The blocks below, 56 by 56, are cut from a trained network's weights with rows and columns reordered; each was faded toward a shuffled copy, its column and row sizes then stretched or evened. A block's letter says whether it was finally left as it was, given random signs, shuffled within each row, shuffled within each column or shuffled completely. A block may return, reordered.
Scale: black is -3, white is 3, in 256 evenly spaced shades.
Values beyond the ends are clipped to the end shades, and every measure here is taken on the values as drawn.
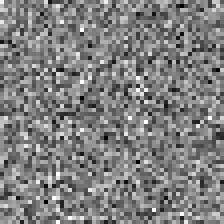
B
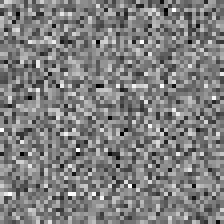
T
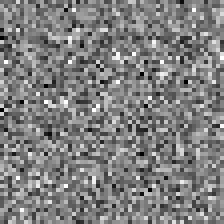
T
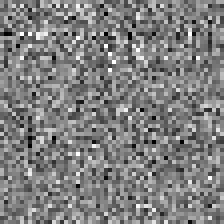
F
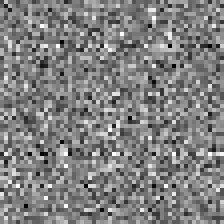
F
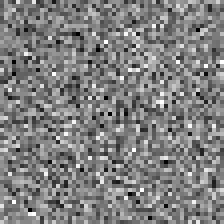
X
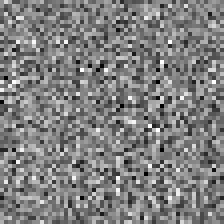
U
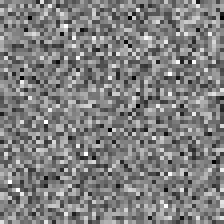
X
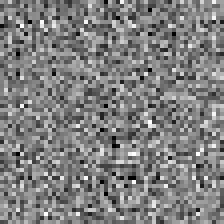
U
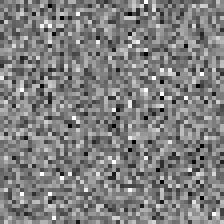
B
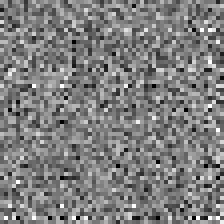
F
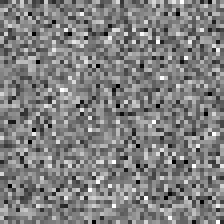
T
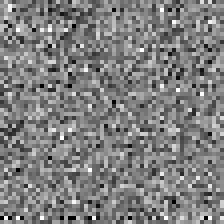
F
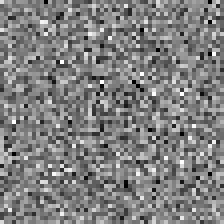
B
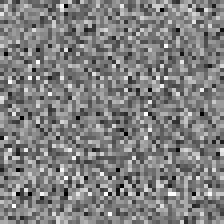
T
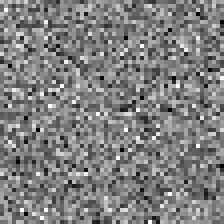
X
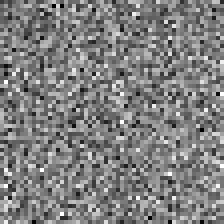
B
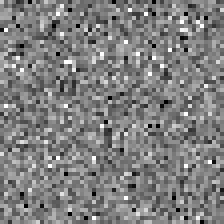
X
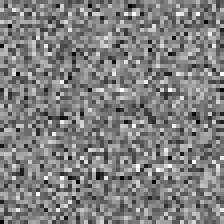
T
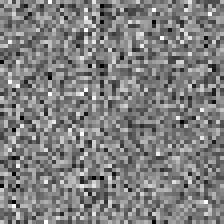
B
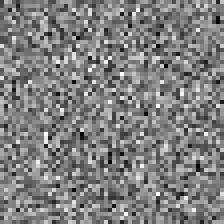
B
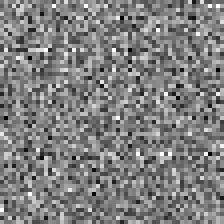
T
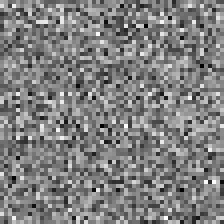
T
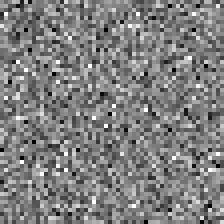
X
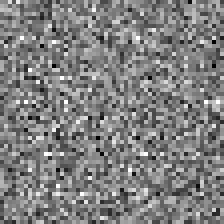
T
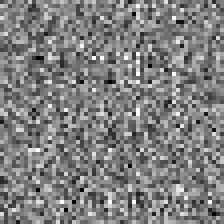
U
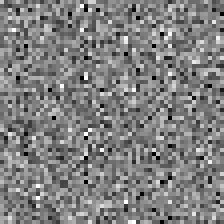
B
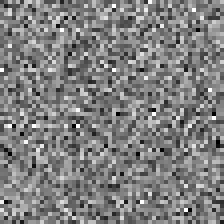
T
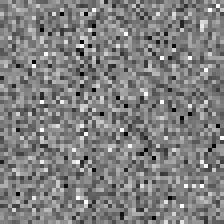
B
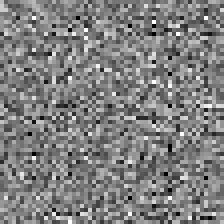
U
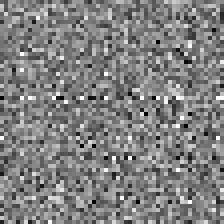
F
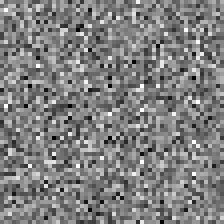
B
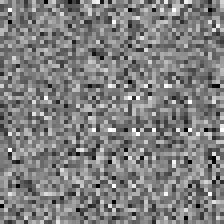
F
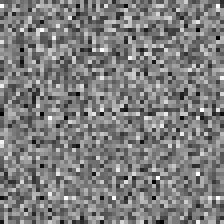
F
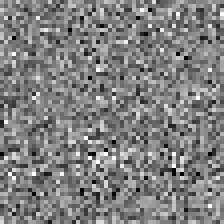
F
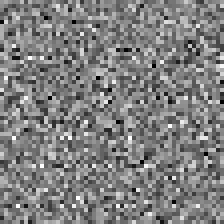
T
